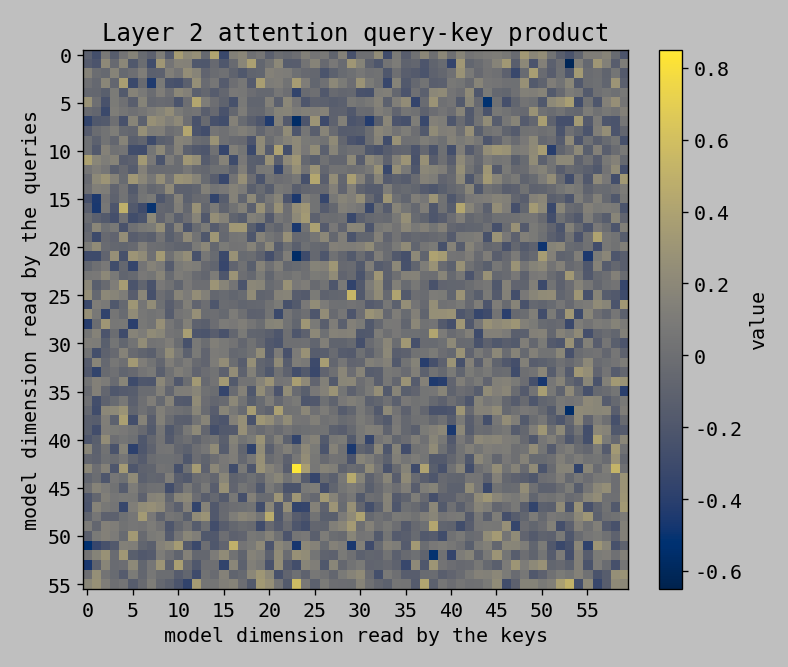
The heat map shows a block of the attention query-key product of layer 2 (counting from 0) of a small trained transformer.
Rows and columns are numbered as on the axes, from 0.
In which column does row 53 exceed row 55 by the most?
10
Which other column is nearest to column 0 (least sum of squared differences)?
31
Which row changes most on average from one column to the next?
43
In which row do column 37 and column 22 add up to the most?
11
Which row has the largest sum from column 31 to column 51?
0
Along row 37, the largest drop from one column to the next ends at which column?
53
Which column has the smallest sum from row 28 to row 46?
40
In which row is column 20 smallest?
7
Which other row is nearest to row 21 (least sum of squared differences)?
4
